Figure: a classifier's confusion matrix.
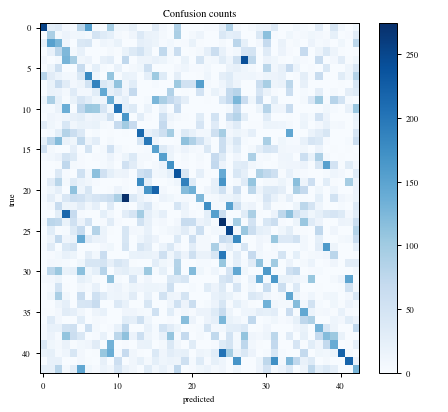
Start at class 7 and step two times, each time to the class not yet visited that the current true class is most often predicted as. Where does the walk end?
11
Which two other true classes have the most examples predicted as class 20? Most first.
30, 14
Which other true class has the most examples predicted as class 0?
6
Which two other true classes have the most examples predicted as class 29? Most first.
31, 18
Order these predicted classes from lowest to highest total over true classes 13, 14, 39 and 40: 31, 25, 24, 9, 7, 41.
41, 7, 31, 25, 9, 24
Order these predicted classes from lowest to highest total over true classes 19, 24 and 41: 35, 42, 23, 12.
12, 23, 42, 35
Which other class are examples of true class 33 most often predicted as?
2
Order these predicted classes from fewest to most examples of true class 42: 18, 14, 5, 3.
3, 14, 18, 5
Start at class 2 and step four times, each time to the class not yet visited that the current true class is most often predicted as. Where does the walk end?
5
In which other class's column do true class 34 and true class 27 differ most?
38
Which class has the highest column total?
24
